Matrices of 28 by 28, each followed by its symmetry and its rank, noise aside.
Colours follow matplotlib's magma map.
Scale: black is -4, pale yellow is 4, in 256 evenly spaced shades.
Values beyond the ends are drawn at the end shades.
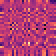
no symmetry, rank three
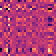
no symmetry, rank two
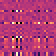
no symmetry, rank one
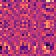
antisymmetric, rank two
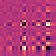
symmetric, rank one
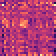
no symmetry, rank three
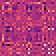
symmetric, rank three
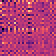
antisymmetric, rank two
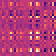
no symmetry, rank one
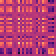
symmetric, rank one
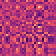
antisymmetric, rank two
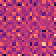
symmetric, rank two
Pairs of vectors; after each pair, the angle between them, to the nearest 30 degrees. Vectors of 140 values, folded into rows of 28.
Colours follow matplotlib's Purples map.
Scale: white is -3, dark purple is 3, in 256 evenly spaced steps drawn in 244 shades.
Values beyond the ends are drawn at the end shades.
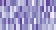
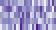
60 degrees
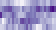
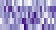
60 degrees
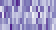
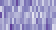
30 degrees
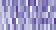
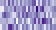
60 degrees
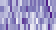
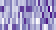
60 degrees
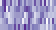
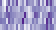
150 degrees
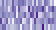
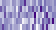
60 degrees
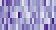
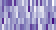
60 degrees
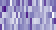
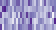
30 degrees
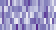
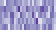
90 degrees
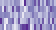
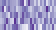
150 degrees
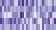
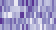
30 degrees
